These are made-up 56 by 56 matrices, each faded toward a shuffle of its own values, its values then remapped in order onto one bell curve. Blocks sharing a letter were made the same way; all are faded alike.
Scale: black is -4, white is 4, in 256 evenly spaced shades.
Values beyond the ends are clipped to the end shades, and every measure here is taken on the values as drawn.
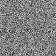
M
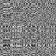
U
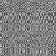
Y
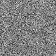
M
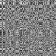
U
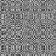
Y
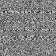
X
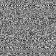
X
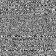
X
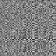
U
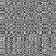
Y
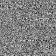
M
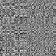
U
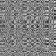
Y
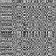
Y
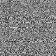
X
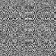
U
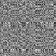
U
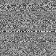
X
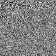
X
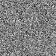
M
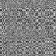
Y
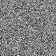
M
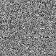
M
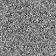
M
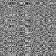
U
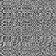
U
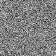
M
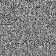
M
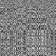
U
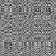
Y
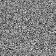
M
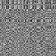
Y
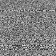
X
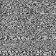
X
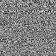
X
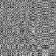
U
